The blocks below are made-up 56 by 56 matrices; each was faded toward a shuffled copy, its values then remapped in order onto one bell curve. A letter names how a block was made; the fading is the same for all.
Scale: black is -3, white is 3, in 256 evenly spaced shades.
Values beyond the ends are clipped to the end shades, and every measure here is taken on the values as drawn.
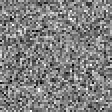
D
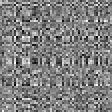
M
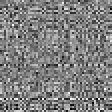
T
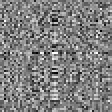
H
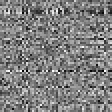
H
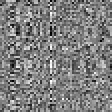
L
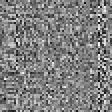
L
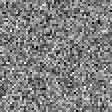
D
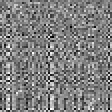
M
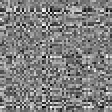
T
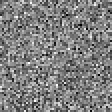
D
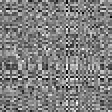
M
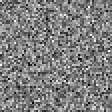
D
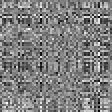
M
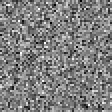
D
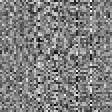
L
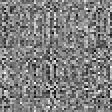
L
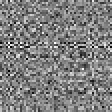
H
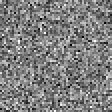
D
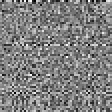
H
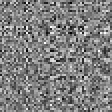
H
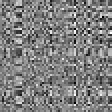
M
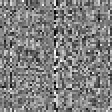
L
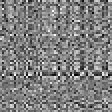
T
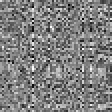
L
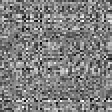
H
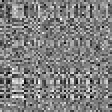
T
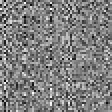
L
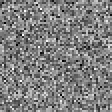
D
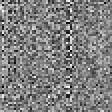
L
